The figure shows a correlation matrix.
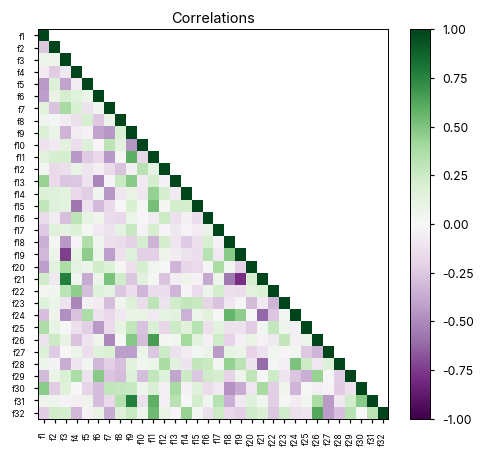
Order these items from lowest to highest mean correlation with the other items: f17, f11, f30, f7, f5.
f7, f5, f30, f17, f11
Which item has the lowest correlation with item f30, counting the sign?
f18
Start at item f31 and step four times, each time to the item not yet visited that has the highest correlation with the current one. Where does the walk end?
f32
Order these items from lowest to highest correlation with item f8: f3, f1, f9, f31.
f3, f1, f9, f31
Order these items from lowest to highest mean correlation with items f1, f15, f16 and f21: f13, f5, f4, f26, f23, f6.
f5, f6, f4, f26, f23, f13
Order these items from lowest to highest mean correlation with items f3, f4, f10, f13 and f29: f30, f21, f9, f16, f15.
f15, f9, f16, f30, f21
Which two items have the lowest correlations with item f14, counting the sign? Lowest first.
f7, f24
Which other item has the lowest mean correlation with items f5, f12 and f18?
f21
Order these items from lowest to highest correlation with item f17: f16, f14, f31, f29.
f14, f16, f29, f31
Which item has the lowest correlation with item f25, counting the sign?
f6
